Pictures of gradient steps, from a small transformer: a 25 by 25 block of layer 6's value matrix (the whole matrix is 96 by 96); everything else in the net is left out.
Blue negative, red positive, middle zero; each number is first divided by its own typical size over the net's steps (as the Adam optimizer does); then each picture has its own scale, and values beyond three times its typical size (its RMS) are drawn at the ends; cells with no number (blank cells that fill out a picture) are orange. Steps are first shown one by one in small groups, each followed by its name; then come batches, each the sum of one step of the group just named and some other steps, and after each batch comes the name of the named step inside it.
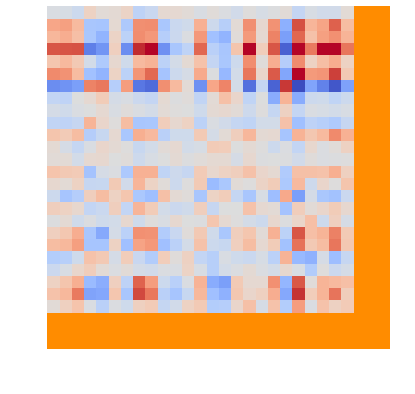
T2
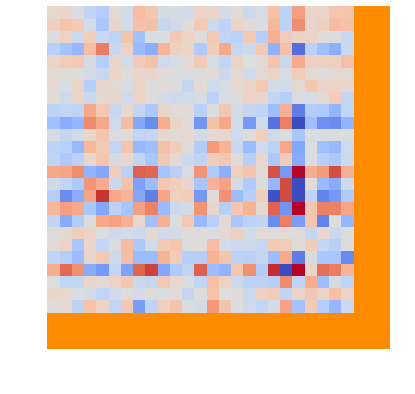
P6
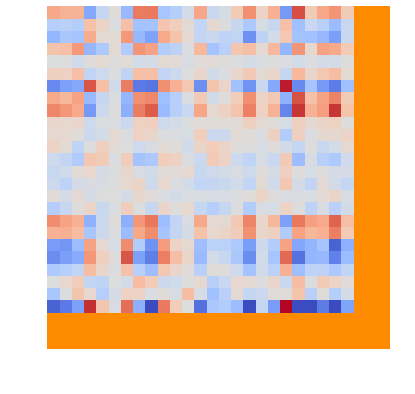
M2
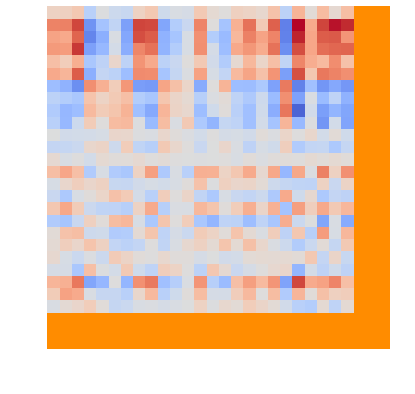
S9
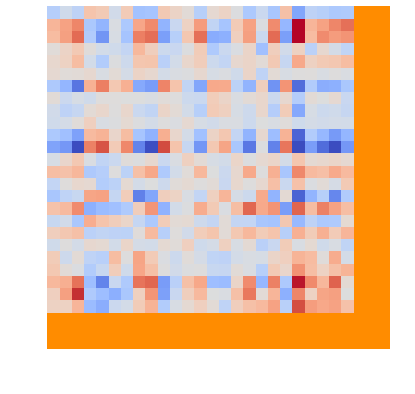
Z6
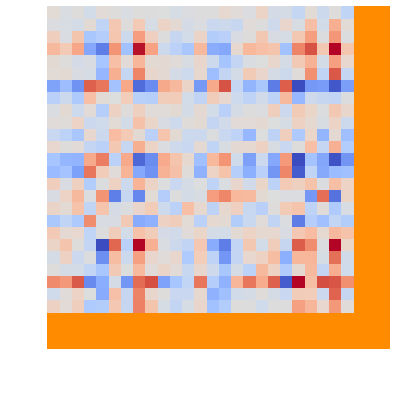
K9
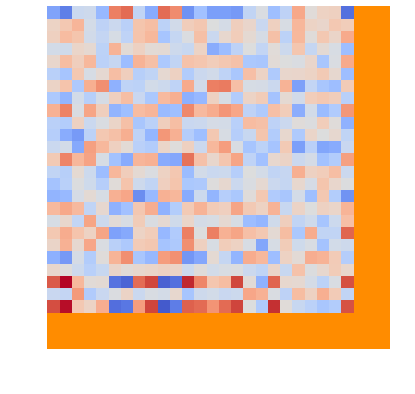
Z6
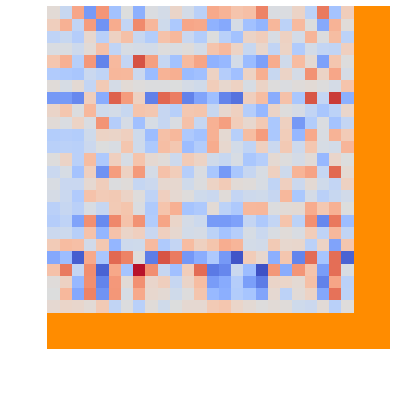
P6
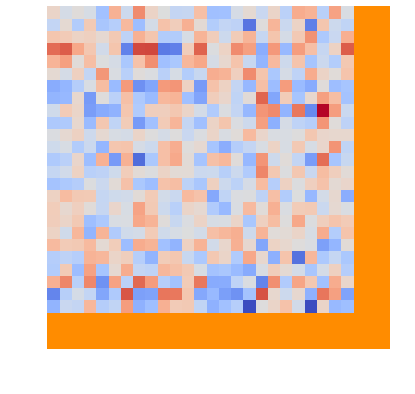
M2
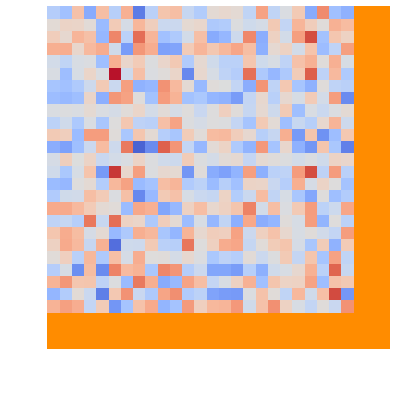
Z6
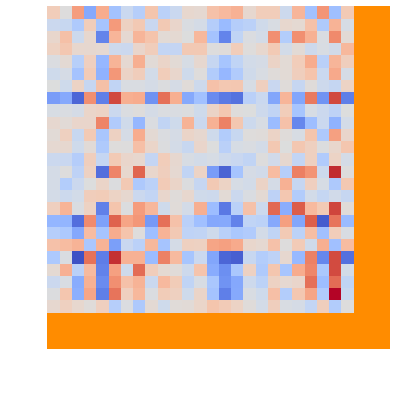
P6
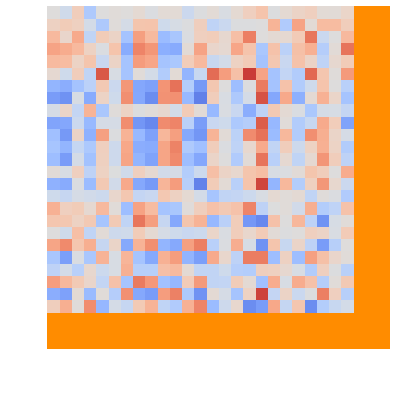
S9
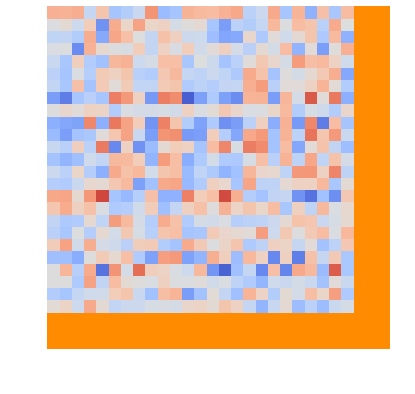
P6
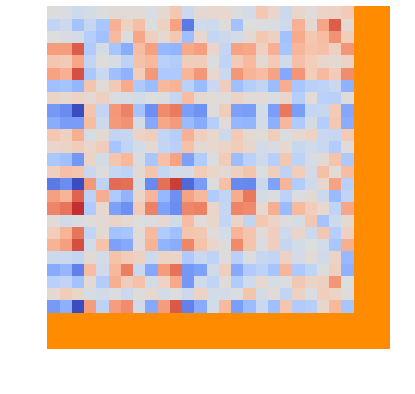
S9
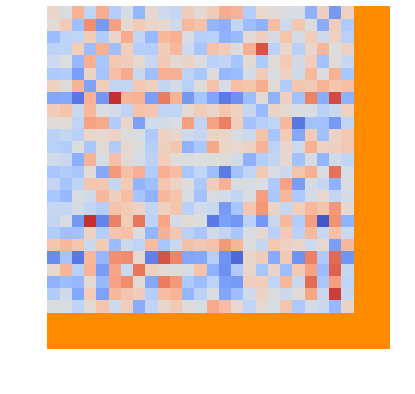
P6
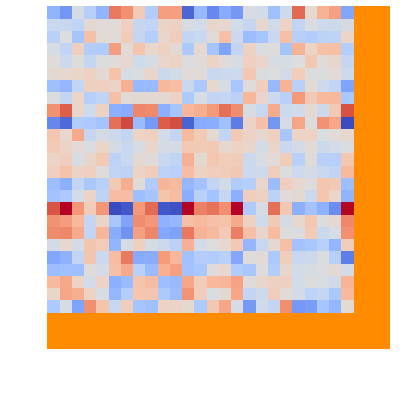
M2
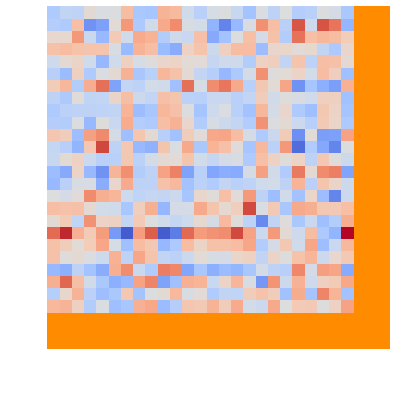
Z6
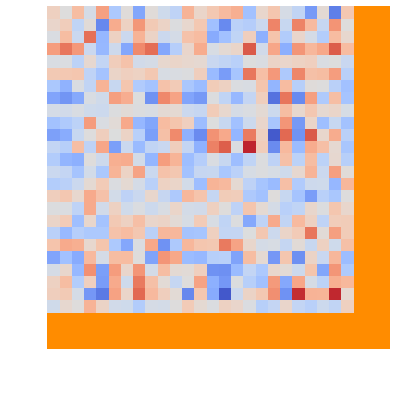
T2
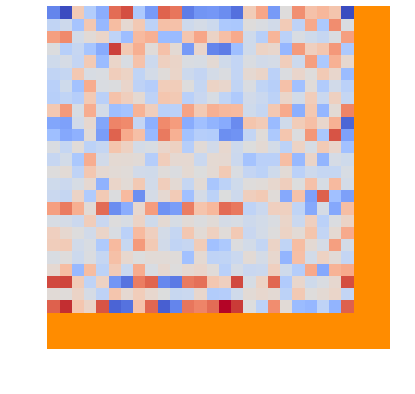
K9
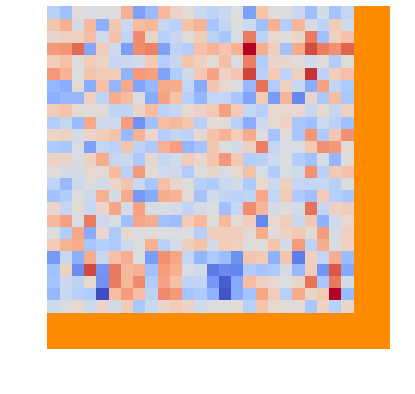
T2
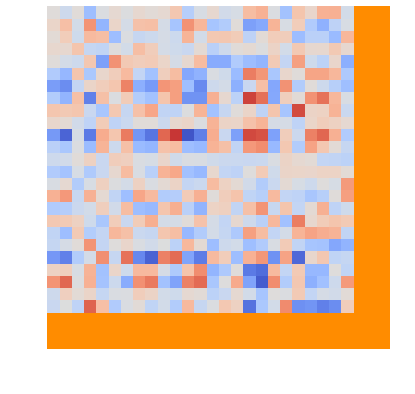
M2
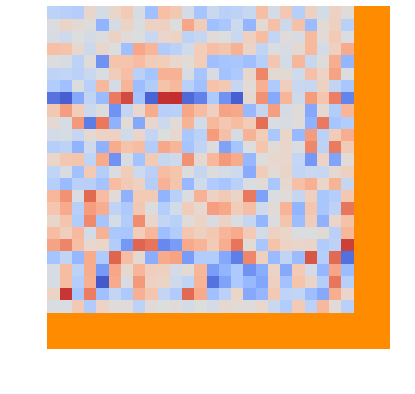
K9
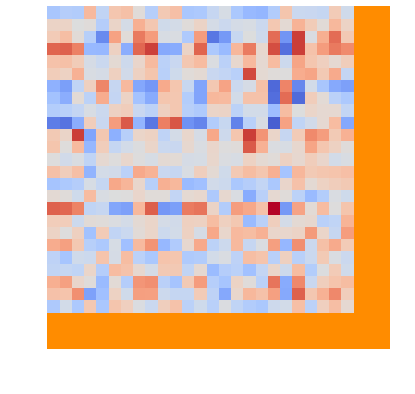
T2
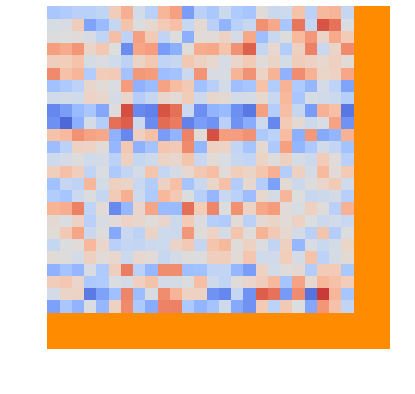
S9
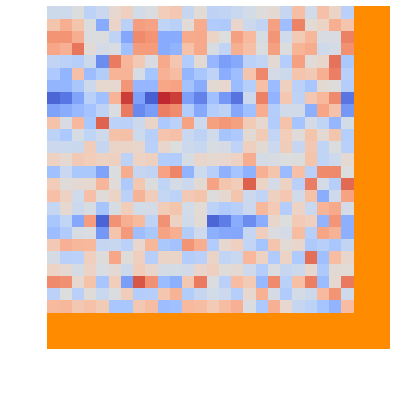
S9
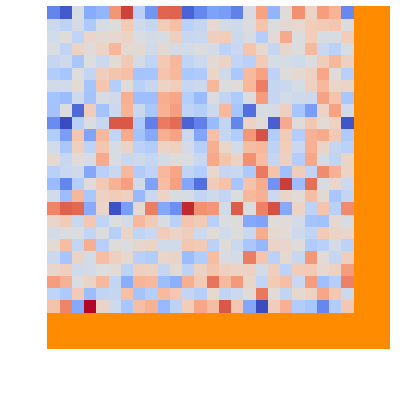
P6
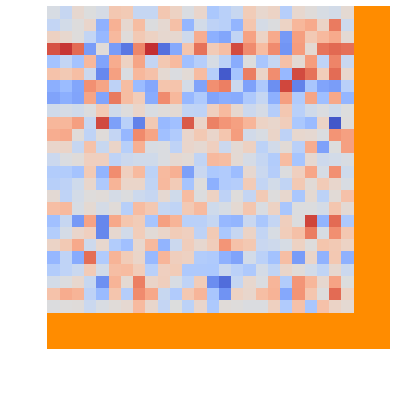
T2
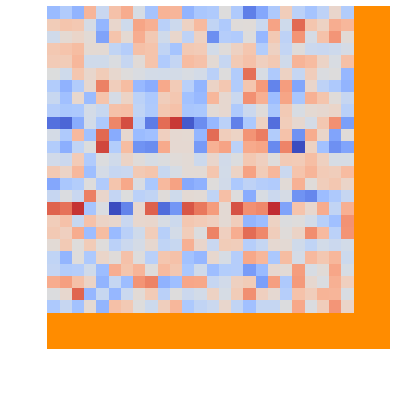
Z6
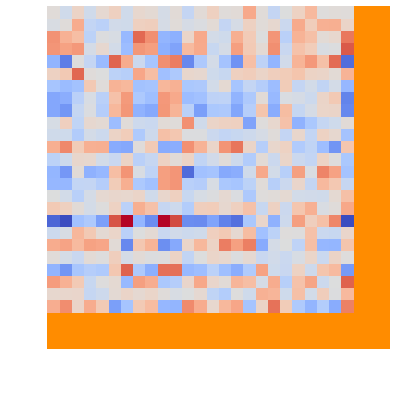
S9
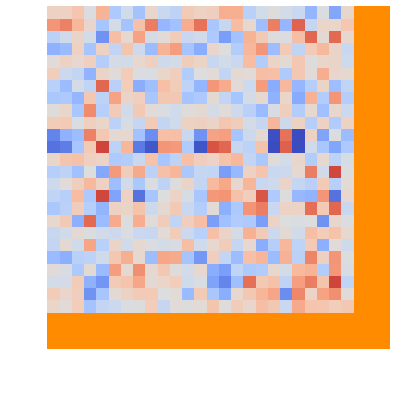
Z6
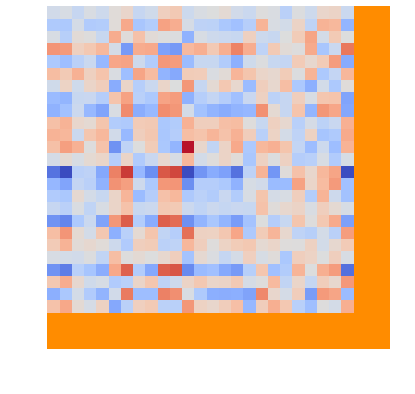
K9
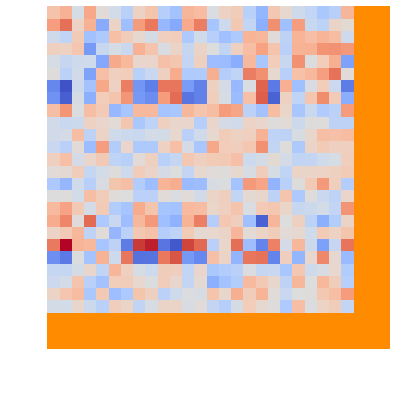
T2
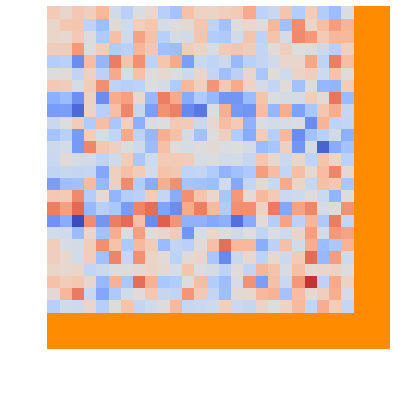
Z6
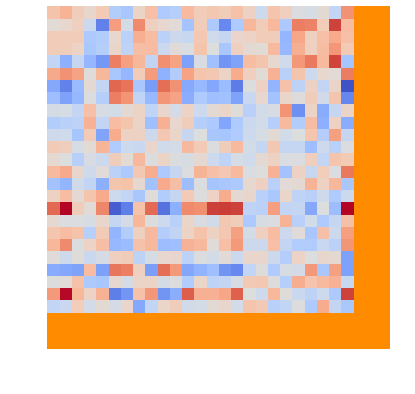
S9
